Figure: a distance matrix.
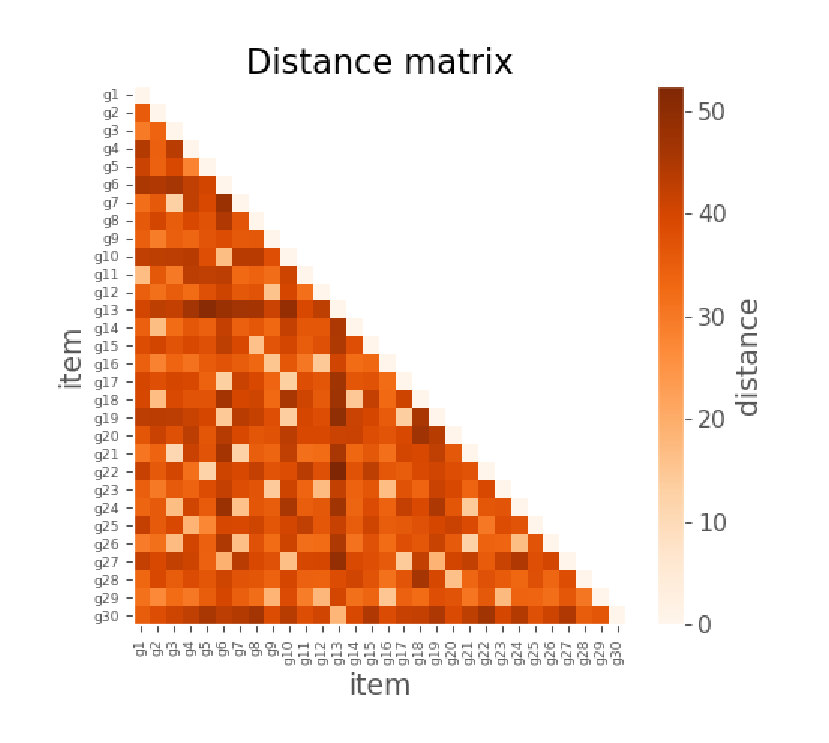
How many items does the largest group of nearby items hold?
5
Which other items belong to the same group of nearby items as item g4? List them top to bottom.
g25
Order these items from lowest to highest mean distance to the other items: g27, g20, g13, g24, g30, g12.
g12, g24, g27, g20, g30, g13
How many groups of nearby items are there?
10
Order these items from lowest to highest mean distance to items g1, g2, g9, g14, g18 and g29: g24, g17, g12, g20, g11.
g12, g11, g24, g17, g20
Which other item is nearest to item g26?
g21
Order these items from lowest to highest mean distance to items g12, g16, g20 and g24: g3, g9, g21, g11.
g9, g21, g3, g11
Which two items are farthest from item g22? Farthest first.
g13, g30
